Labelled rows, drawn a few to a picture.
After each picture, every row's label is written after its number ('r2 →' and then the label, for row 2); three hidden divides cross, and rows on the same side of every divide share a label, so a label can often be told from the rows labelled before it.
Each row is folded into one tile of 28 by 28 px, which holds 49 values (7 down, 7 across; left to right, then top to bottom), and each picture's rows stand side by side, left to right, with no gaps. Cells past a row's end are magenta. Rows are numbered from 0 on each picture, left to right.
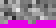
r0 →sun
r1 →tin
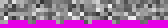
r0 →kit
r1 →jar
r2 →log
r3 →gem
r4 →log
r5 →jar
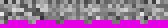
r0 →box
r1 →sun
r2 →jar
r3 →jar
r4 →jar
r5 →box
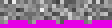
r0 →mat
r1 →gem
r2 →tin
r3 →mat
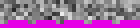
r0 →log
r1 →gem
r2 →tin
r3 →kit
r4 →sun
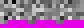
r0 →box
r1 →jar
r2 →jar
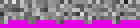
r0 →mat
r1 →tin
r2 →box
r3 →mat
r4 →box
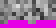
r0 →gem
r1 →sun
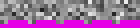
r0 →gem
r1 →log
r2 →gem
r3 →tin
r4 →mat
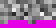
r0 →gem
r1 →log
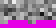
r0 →kit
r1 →gem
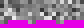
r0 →tin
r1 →log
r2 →mat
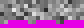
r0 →gem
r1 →tin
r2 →jar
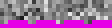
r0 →gem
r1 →sun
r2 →log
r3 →tin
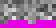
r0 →jar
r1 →log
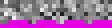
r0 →tin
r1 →gem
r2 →sun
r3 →gem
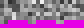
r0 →tin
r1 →mat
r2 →box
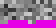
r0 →kit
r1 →box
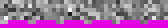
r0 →kit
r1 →sun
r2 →gem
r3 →tin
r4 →sun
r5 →jar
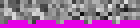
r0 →tin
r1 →tin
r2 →gem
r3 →gem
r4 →kit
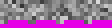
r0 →box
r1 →jar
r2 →sun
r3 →mat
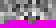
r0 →log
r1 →tin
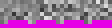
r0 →gem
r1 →log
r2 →kit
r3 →mat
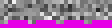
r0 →kit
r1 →log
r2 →kit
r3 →log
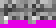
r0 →kit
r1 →kit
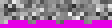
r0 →kit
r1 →jar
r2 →log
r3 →gem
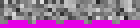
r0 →tin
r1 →mat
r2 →sun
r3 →jar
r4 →sun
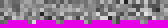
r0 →tin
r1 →gem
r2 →jar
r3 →log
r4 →box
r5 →tin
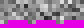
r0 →log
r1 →gem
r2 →mat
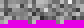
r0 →sun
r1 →sun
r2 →mat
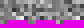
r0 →log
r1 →kit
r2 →log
